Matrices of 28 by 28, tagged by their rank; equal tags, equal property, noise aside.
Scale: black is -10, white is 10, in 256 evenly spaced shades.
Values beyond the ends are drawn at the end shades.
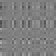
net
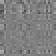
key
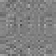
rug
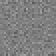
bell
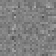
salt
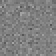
bell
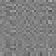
rug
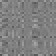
key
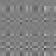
net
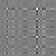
net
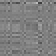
key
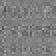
salt
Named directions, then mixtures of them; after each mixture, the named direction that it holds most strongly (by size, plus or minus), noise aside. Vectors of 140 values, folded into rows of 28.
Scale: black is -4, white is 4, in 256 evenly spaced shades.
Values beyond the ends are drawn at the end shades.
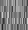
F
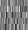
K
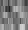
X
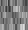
X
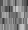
X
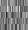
K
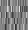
K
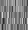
F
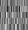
K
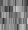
X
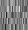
K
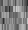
X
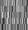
F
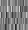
K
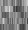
X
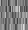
K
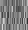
F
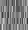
F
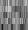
X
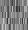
F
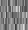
K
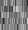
F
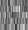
K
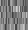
K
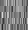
F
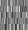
K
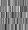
K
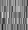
F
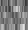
X
